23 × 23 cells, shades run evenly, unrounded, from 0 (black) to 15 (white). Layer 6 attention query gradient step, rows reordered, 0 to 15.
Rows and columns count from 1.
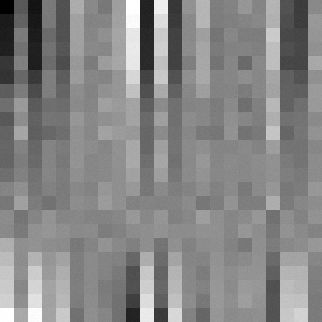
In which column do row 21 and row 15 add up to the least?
10
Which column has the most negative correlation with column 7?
23
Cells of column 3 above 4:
17
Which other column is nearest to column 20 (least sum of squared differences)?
9
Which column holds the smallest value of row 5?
3
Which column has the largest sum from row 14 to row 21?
1
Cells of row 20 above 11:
3
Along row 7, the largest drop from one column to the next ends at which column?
11
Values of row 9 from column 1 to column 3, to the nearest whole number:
5 8 6
